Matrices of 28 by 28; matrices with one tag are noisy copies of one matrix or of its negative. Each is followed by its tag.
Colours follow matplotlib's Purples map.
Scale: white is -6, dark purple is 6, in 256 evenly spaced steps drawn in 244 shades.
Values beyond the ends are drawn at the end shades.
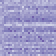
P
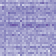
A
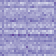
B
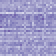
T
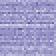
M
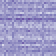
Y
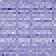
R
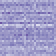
M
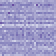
M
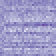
P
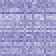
T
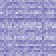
Y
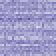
Y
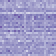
T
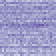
A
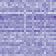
T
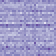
M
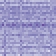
A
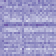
P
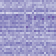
T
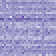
Y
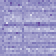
P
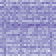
A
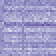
P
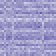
Y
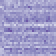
P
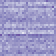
B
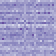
M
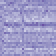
P
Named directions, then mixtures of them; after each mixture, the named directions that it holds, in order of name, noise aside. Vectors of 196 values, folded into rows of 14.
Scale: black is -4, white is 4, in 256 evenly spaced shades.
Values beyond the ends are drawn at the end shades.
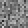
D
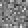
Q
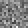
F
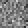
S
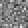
Q.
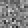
F.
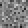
Q.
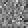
S.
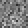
D, Q, S.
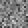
D, Q, S.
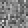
D.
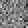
S.
